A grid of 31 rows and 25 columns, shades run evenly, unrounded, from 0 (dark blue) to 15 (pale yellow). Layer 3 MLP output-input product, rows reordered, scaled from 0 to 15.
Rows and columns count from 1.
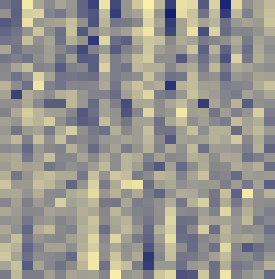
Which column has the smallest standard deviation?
24
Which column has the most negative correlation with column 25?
16
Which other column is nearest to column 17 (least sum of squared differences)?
3
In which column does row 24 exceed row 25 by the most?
21
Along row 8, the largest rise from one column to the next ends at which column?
10
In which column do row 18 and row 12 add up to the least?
23
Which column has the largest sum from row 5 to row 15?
14
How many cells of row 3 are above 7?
18
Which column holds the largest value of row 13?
17
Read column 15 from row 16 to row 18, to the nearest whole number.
8 7 9
